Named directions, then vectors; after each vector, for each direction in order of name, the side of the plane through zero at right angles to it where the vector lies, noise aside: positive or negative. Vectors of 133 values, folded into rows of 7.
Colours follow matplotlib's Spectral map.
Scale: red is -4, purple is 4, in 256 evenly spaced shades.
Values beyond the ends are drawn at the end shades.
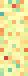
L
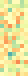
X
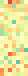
negative, negative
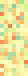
negative, positive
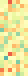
negative, negative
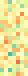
positive, positive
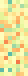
positive, positive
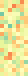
positive, negative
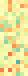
negative, negative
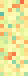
positive, negative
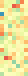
positive, negative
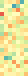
negative, positive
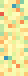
negative, positive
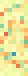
negative, positive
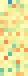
positive, positive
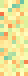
negative, positive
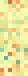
negative, negative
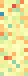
positive, negative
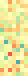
negative, negative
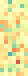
positive, positive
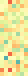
negative, negative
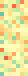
positive, negative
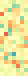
negative, positive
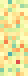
positive, positive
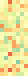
negative, negative
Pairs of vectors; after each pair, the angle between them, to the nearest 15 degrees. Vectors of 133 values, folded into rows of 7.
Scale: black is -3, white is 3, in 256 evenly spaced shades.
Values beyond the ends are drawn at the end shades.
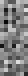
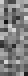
30 degrees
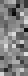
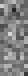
75 degrees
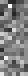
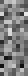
120 degrees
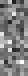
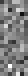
120 degrees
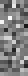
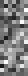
105 degrees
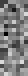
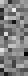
135 degrees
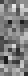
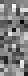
30 degrees
